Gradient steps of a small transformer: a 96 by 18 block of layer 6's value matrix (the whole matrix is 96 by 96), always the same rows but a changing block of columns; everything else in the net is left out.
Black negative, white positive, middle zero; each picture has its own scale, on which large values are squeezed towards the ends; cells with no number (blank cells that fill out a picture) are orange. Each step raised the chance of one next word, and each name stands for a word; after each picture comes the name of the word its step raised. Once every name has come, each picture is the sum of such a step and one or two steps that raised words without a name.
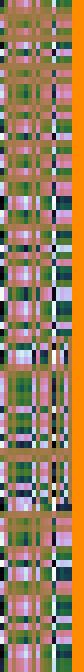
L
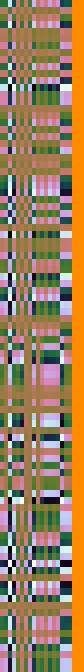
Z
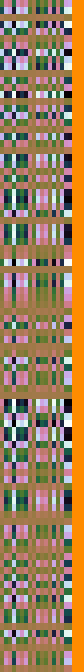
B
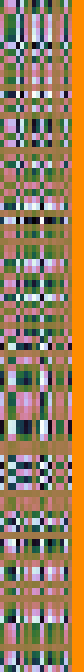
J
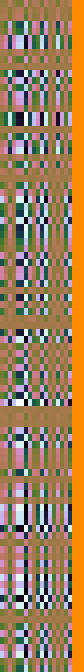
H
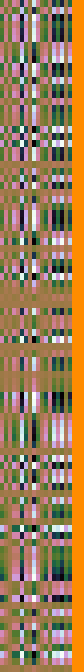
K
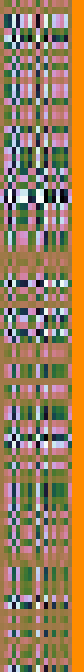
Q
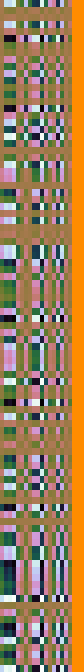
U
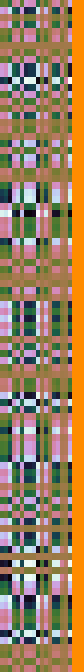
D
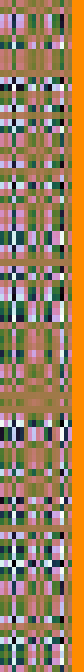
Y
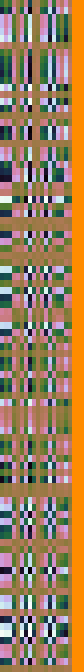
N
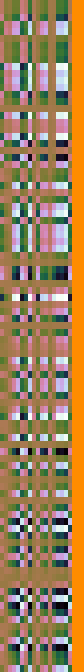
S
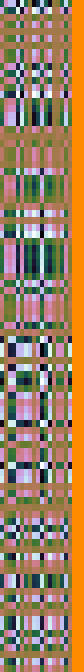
D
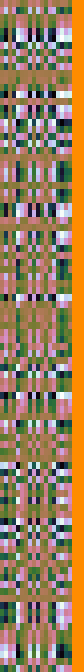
J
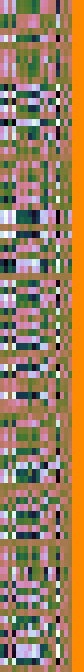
N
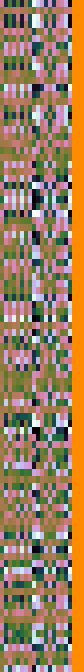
Y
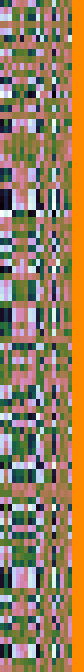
L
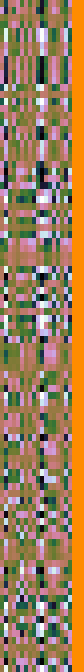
N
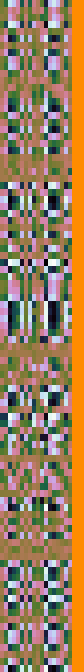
B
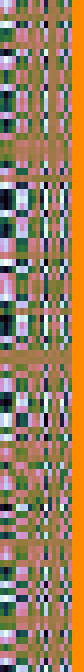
B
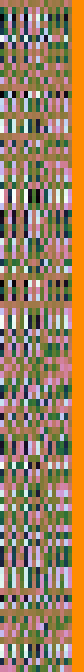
Q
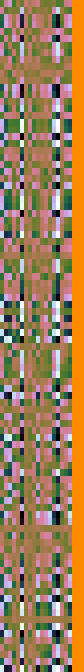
L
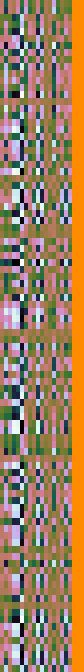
J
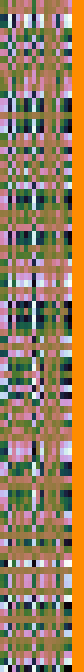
Q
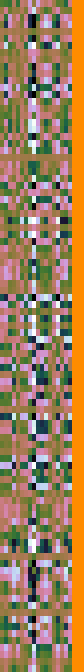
J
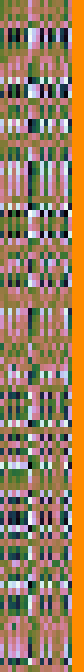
Z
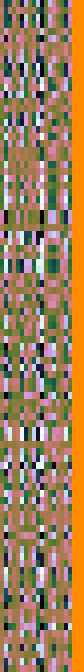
K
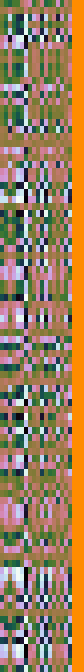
Y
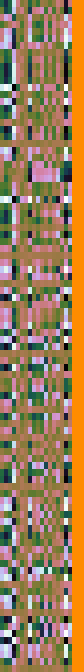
N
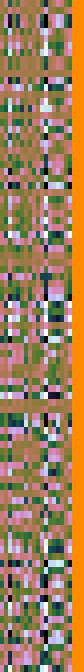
Y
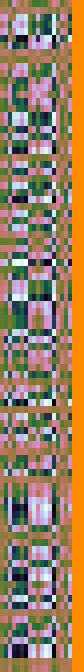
H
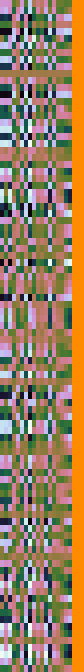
J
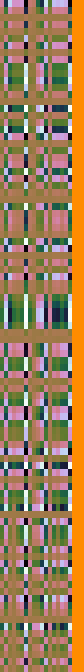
U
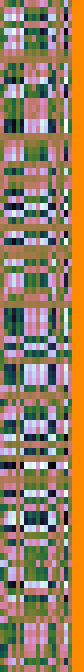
Z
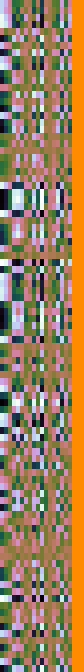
B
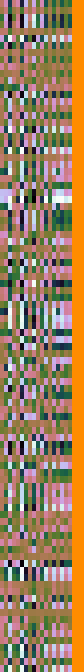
Q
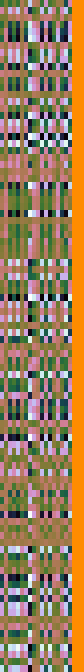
S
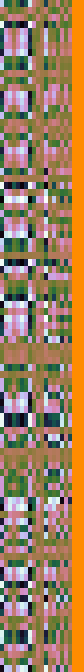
B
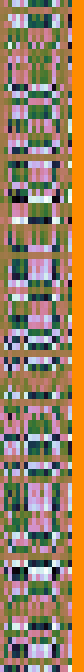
Q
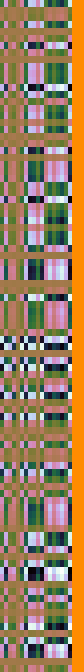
Z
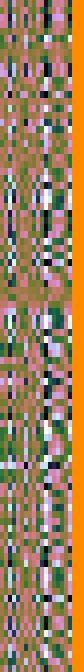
K
